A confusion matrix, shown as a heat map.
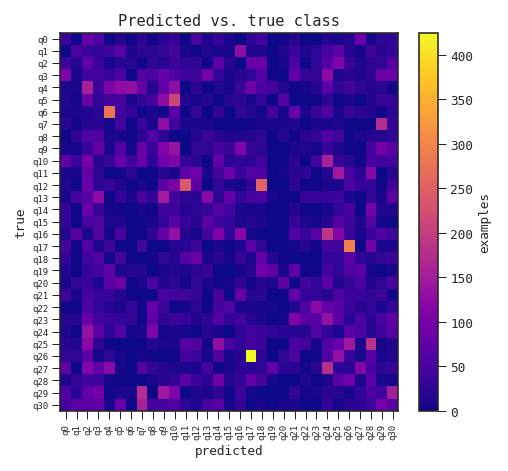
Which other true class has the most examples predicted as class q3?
q13
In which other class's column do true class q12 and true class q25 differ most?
q18
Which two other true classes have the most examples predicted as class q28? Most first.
q25, q11
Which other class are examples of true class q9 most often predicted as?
q10
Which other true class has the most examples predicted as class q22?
q23
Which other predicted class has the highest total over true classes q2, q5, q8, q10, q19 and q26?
q17
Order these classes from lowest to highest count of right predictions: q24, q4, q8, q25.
q24, q8, q25, q4
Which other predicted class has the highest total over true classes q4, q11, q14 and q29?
q2
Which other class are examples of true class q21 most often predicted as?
q16
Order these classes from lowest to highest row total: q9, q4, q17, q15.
q15, q17, q9, q4
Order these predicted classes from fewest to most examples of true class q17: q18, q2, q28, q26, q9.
q9, q18, q2, q28, q26
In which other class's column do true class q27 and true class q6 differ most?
q4
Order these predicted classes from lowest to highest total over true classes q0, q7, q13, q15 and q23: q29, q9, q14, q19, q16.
q19, q16, q14, q29, q9
